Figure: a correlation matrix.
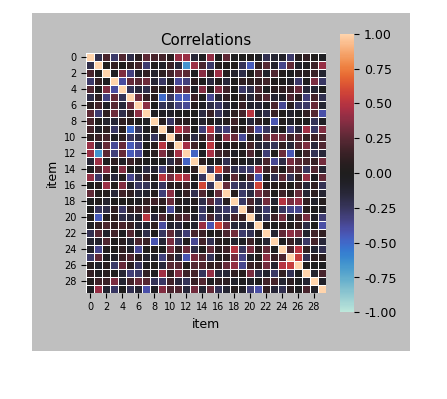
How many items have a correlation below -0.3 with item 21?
3
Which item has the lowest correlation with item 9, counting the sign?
5
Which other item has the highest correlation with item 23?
10
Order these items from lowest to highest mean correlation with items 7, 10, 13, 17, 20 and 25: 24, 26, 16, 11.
16, 11, 24, 26
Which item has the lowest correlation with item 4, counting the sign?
3
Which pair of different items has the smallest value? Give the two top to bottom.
1, 12
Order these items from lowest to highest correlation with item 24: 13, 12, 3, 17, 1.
1, 13, 3, 17, 12
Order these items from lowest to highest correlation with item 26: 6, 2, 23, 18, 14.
6, 23, 2, 14, 18
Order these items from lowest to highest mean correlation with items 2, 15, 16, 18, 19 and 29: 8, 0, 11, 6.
6, 8, 0, 11
